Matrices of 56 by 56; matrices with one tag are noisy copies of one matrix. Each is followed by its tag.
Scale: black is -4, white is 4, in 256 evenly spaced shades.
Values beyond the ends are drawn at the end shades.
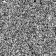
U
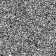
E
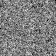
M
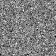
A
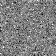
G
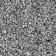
M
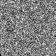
A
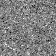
M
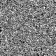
G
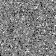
A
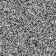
E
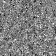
U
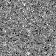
M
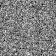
M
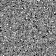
G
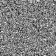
G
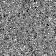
U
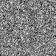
A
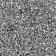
A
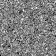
A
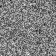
M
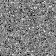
A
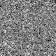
M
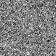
M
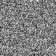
G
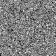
A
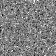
G
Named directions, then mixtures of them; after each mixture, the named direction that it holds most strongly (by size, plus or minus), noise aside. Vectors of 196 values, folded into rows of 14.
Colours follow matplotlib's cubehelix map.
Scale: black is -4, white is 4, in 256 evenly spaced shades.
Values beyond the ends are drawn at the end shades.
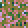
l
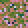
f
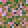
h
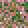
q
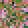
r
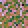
h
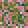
q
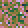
q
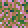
q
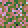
h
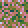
q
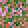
h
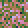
q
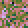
r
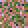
q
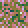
q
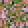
r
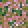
h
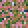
l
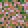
q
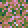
h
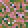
f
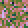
r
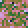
r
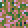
l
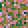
l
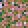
l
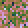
r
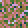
f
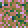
q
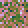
q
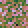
h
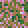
q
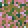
l
